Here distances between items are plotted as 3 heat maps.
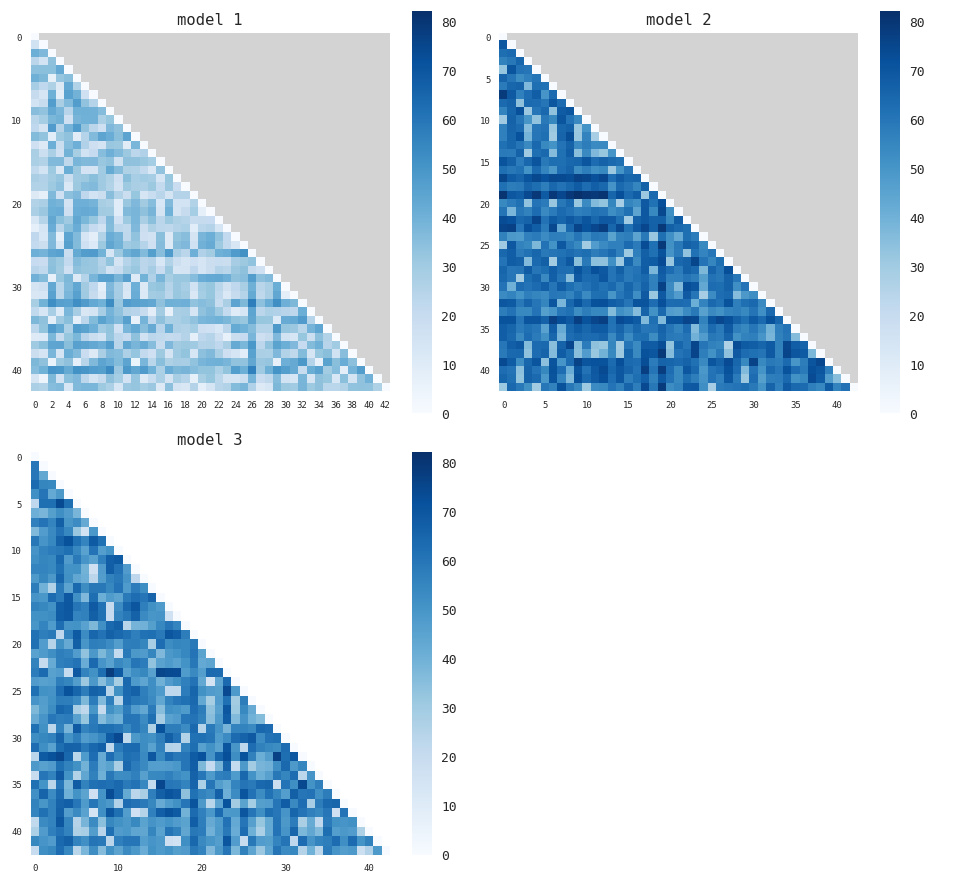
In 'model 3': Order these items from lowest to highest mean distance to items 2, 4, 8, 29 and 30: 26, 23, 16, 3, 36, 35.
35, 23, 36, 26, 3, 16
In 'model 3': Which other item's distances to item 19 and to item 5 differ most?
3
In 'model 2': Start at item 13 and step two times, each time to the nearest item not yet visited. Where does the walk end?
33
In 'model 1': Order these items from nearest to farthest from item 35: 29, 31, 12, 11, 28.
28, 31, 11, 12, 29
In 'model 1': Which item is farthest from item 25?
26
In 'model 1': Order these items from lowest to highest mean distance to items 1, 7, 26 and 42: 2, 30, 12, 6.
30, 6, 12, 2
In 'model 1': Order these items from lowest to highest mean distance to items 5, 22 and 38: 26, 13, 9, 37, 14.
14, 13, 37, 9, 26
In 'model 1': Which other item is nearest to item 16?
33
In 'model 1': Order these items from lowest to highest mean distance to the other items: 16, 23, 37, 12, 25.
23, 16, 25, 12, 37
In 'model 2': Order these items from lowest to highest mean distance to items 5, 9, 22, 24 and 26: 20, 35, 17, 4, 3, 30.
20, 3, 35, 30, 4, 17
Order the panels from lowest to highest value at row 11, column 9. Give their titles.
model 2, model 1, model 3
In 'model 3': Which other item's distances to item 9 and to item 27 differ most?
8
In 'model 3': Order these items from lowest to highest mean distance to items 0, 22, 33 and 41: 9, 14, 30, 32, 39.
39, 9, 14, 32, 30
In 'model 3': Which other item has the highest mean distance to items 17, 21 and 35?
19
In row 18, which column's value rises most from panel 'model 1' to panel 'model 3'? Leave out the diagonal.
10
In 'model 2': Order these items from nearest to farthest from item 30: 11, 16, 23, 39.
16, 11, 23, 39
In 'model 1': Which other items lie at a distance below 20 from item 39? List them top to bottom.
2, 5, 12, 29, 34
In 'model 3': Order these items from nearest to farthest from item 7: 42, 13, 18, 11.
13, 18, 11, 42
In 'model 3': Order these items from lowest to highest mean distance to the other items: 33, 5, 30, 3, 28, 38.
33, 28, 5, 38, 30, 3
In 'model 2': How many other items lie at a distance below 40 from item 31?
3
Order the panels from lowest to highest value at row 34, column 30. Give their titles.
model 1, model 3, model 2
